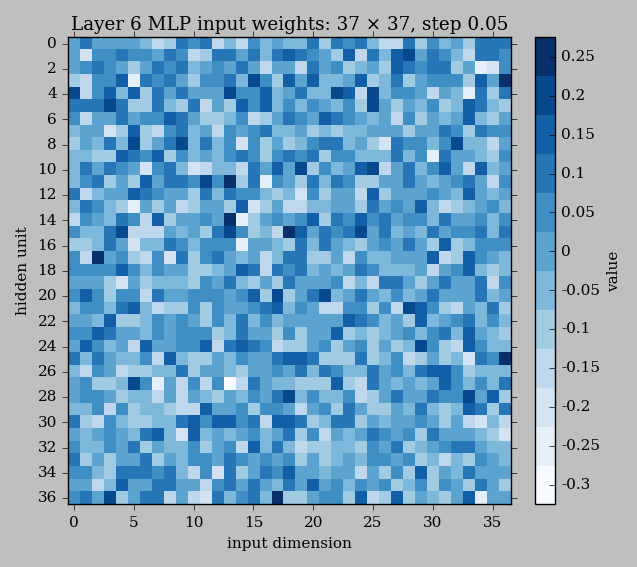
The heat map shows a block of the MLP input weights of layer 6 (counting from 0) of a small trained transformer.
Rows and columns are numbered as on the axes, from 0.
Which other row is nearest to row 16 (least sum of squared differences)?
26
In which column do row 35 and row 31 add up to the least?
36
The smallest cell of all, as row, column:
27, 13
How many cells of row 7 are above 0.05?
5
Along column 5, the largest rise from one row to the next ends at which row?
4
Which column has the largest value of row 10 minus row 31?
19
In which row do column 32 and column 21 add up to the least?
21
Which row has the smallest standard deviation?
33
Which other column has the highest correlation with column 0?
14
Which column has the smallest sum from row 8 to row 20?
16
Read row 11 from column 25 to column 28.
-0.1 0 0 0.1
